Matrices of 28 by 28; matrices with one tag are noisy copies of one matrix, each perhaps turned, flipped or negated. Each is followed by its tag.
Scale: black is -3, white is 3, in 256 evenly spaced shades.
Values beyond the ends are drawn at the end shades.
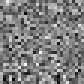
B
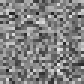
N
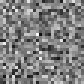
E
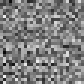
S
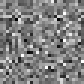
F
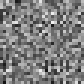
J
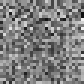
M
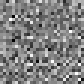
S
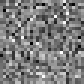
F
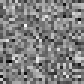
B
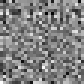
J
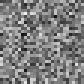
N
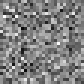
N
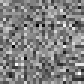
B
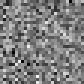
S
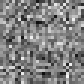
F
